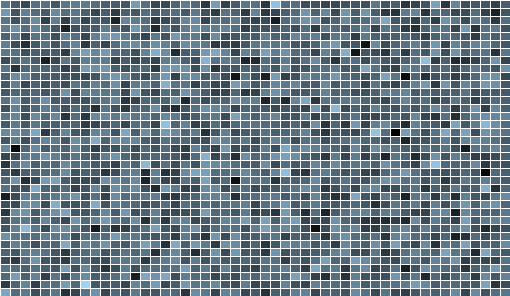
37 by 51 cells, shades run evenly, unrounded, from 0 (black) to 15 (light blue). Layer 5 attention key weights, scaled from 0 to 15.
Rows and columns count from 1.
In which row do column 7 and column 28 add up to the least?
3
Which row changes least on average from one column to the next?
12
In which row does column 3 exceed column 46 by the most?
27
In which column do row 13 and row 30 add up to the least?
29
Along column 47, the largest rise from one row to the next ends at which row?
31
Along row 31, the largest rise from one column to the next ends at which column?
18
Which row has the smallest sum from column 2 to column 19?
19
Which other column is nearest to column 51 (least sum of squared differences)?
30
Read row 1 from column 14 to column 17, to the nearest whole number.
11 8 5 5
